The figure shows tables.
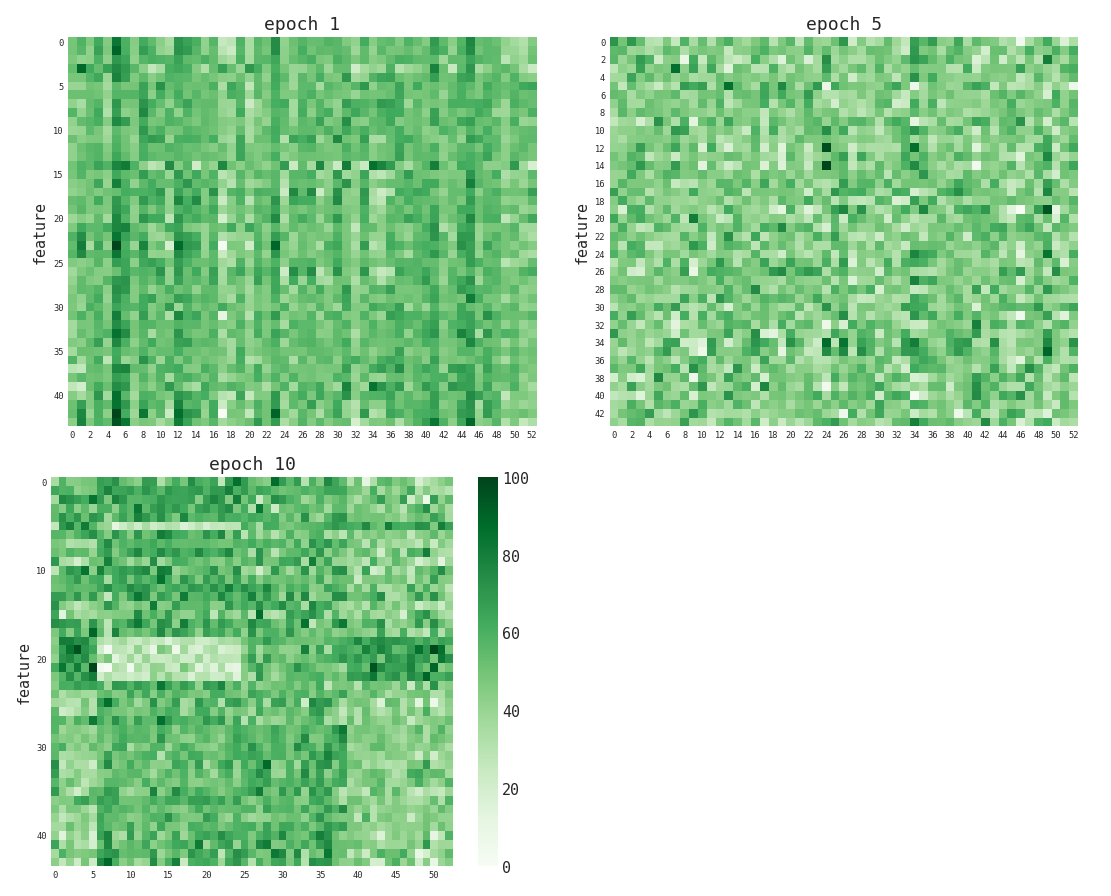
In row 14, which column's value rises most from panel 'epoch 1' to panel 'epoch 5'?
52
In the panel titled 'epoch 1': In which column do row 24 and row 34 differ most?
1
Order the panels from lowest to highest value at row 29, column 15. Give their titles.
epoch 5, epoch 10, epoch 1
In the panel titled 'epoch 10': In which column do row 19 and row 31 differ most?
50
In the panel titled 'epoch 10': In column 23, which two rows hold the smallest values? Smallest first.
21, 19
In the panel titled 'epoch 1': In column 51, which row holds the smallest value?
43
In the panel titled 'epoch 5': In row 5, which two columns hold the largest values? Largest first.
13, 19
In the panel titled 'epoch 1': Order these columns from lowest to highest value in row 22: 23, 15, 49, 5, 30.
15, 49, 30, 23, 5
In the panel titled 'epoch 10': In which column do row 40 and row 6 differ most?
5
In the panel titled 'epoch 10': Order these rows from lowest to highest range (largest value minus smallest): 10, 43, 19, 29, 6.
29, 6, 10, 43, 19
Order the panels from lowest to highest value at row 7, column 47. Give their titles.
epoch 10, epoch 5, epoch 1
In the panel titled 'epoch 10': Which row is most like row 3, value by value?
8
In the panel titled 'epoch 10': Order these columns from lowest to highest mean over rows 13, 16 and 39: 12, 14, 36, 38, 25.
36, 25, 12, 14, 38
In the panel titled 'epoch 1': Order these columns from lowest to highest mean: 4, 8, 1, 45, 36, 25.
4, 25, 1, 36, 8, 45
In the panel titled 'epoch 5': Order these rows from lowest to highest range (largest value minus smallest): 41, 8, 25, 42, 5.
8, 41, 25, 42, 5
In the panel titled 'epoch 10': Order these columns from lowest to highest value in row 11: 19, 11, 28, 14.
19, 28, 11, 14
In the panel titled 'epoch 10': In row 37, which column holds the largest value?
38
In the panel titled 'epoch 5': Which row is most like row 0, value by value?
31
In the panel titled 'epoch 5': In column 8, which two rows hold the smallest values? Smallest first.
2, 34
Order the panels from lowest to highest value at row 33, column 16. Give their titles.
epoch 10, epoch 1, epoch 5
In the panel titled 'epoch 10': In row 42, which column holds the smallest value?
48
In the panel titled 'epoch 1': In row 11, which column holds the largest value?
30
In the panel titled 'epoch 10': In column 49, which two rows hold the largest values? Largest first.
22, 8
